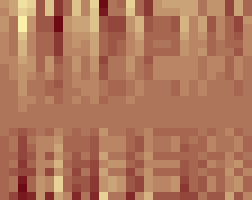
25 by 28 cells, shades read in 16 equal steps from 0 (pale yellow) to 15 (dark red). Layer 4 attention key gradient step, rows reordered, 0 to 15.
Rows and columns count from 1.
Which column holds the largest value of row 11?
7
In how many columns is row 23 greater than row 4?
14
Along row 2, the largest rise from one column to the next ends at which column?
12
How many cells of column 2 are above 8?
4
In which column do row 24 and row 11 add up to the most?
3
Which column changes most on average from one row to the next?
6
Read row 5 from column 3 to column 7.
3 7 9 9 12
